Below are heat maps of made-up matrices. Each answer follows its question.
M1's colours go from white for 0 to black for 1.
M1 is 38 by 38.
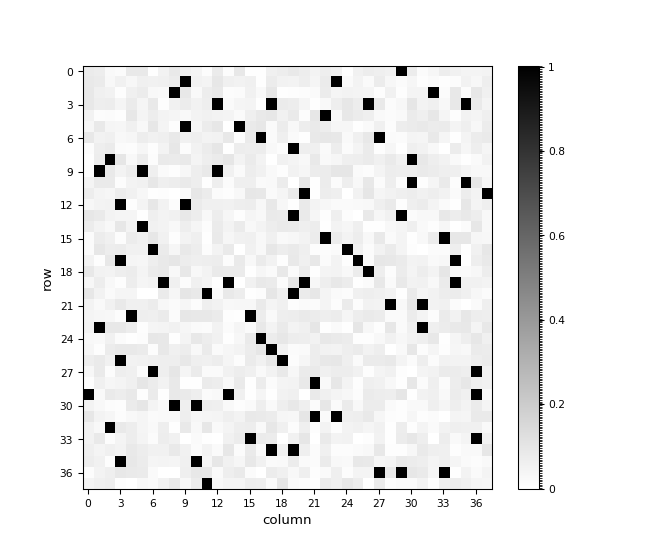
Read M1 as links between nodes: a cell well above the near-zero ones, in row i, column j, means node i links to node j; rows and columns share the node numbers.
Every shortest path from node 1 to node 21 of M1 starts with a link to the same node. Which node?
node 23
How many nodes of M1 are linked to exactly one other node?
10
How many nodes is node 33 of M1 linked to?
2
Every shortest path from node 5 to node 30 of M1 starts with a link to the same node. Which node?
node 9
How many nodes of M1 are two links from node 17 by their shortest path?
4
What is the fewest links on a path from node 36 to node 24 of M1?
4
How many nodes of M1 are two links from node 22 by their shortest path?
1
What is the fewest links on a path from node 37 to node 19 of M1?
3
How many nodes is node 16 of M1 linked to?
2
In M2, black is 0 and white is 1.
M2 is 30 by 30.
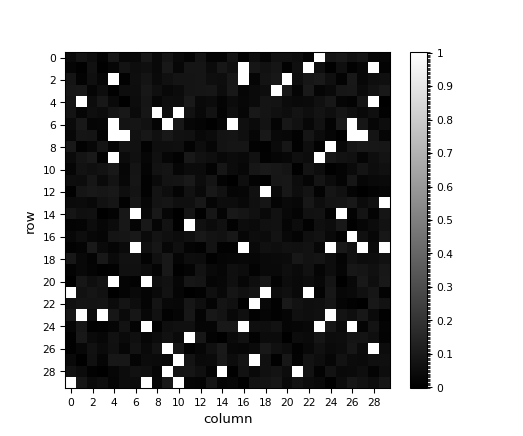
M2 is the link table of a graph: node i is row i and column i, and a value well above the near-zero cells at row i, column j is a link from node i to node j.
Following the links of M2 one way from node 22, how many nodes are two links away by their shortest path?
5
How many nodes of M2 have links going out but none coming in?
3
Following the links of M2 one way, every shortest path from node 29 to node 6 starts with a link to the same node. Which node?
node 7
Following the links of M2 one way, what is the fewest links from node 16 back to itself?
5
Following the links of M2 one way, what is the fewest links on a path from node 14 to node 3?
4
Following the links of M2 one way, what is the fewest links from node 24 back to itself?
2
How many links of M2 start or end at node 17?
7
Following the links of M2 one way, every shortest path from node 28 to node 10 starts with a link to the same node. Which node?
node 21
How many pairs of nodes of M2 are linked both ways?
2
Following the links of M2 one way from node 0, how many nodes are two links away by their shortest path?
3
